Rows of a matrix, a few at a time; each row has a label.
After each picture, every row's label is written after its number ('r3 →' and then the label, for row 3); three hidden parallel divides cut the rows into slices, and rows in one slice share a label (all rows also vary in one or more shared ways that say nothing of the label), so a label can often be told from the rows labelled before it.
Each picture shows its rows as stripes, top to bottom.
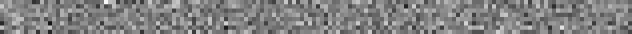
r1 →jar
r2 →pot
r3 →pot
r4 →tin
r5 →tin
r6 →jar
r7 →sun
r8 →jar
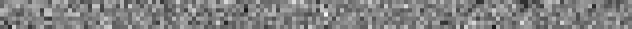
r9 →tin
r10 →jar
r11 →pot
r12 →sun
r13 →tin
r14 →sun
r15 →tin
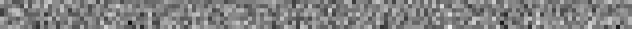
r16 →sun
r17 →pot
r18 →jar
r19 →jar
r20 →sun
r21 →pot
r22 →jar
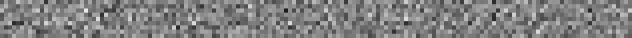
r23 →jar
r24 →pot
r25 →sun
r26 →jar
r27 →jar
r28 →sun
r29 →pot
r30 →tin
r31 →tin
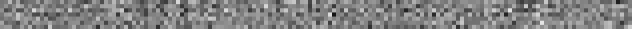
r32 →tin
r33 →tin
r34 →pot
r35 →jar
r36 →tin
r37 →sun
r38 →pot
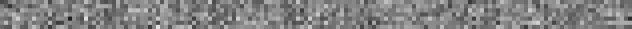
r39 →pot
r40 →pot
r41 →pot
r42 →pot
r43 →tin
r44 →pot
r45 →tin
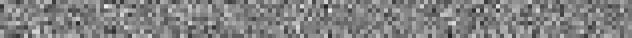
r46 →sun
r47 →jar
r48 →jar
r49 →tin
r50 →pot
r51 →jar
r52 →pot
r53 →sun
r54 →sun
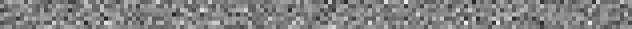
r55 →jar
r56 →sun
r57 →tin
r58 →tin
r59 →sun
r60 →jar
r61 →tin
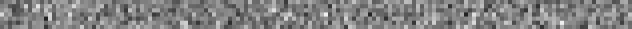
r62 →tin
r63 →sun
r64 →pot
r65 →sun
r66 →pot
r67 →sun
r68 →tin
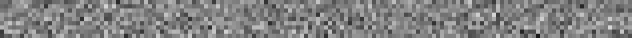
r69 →tin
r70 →tin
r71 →tin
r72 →pot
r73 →sun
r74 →jar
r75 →pot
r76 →jar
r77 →tin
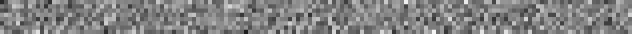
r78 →jar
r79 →tin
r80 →pot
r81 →tin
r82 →jar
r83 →jar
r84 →sun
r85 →sun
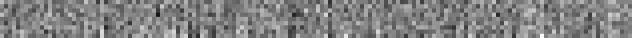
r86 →sun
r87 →pot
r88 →tin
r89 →sun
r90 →pot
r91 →pot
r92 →sun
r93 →pot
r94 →sun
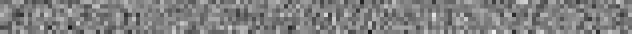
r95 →tin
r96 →tin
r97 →pot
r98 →sun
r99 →pot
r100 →pot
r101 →tin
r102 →sun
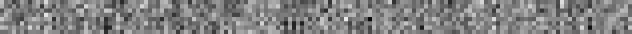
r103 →sun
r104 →sun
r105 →jar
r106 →pot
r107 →sun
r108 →pot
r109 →sun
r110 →pot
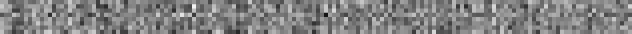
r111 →pot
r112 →sun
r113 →sun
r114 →jar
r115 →sun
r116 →sun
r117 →pot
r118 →sun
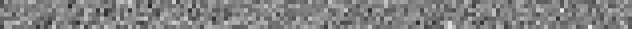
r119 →tin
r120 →tin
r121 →sun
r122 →pot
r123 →pot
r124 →jar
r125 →jar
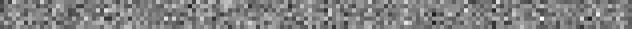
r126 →jar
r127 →pot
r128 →jar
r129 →jar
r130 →sun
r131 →jar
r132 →tin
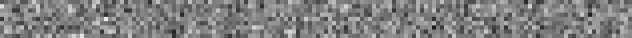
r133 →tin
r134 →sun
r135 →sun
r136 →pot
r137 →jar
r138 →pot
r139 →jar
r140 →jar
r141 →pot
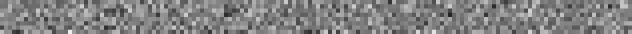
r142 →tin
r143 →jar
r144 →pot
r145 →sun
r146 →tin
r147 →tin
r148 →pot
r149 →sun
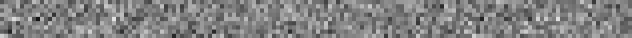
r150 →tin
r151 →jar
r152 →tin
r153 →pot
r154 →jar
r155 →pot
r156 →pot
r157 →pot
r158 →pot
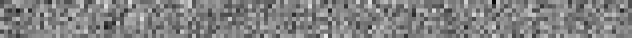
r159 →jar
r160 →jar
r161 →sun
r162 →sun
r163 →tin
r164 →sun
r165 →sun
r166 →pot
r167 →sun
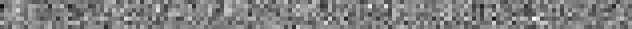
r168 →tin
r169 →jar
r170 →jar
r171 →pot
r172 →jar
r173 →sun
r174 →pot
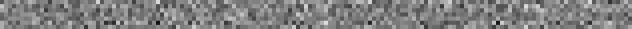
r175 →jar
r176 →tin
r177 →pot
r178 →pot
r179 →tin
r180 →sun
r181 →tin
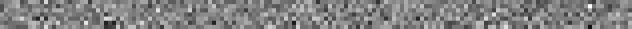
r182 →tin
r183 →jar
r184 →tin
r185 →pot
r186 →jar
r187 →sun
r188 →sun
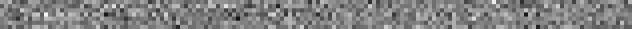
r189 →pot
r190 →jar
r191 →pot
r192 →sun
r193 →pot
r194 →tin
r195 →pot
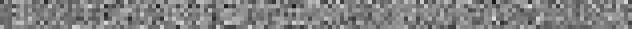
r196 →jar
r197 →sun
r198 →tin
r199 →pot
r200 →pot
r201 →jar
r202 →pot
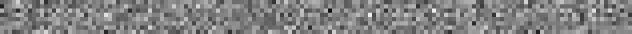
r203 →tin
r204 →jar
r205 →sun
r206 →jar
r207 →pot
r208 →tin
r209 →tin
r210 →sun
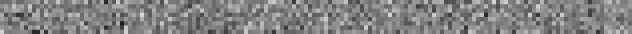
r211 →sun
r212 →tin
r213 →tin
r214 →sun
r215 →pot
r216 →pot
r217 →pot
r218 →pot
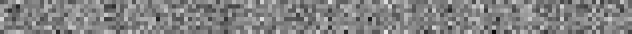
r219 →jar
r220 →sun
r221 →sun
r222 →tin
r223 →sun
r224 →tin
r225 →sun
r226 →jar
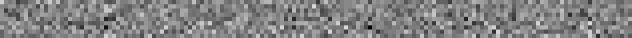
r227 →sun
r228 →tin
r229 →pot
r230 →pot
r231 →sun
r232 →jar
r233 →sun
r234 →jar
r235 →tin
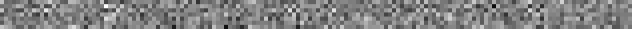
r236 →sun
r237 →jar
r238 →sun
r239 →jar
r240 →jar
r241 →tin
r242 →pot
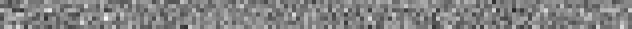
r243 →pot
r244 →pot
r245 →sun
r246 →jar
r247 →jar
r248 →tin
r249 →jar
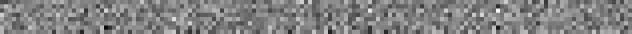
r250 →pot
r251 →pot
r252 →jar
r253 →sun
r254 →pot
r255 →tin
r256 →sun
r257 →sun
